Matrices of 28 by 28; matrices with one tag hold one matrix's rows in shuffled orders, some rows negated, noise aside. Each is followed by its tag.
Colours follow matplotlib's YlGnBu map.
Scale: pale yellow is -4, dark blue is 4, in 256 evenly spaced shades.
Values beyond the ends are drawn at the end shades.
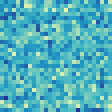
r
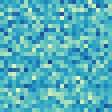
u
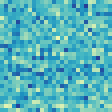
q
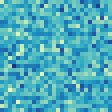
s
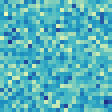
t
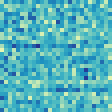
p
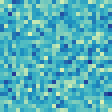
t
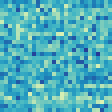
q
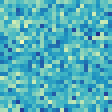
s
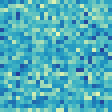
q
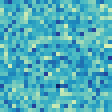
t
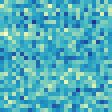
r
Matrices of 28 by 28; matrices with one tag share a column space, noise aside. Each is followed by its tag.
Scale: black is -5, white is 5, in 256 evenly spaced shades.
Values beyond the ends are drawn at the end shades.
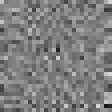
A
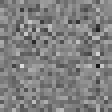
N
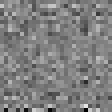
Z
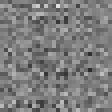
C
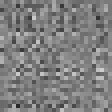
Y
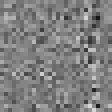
Y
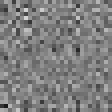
A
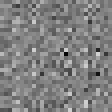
C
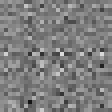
C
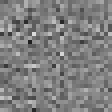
N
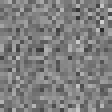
A
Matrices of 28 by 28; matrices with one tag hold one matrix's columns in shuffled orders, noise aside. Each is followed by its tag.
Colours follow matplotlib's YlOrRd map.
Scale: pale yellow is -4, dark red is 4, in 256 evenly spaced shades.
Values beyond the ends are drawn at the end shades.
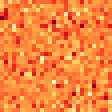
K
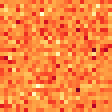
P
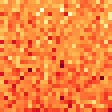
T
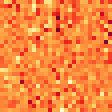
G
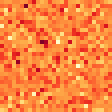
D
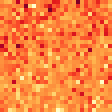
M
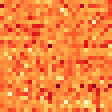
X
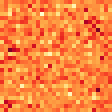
P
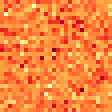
P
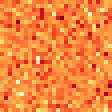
K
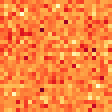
P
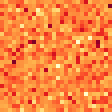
D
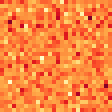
K
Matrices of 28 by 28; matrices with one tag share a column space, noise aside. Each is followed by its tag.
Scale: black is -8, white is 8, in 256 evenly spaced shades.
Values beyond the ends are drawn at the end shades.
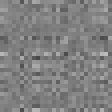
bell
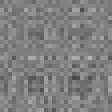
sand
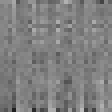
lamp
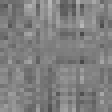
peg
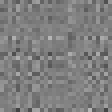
bell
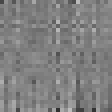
lamp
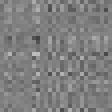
bell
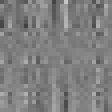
peg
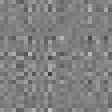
bell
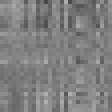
peg
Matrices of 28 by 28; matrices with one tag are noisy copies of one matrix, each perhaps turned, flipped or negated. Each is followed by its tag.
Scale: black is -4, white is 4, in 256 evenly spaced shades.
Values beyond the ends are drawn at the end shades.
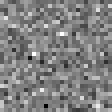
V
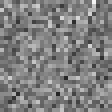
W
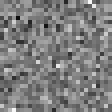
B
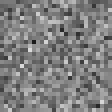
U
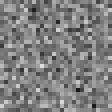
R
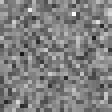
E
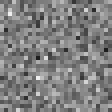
B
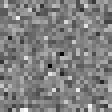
E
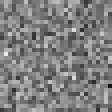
V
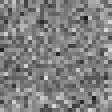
U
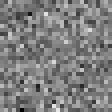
B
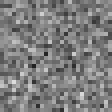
V
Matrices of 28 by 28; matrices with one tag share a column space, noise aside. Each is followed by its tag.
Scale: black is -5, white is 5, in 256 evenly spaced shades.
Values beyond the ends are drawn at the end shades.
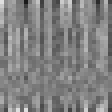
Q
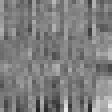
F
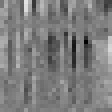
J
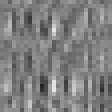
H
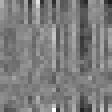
Q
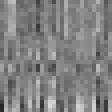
F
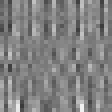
F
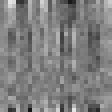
Q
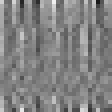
Q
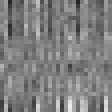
F
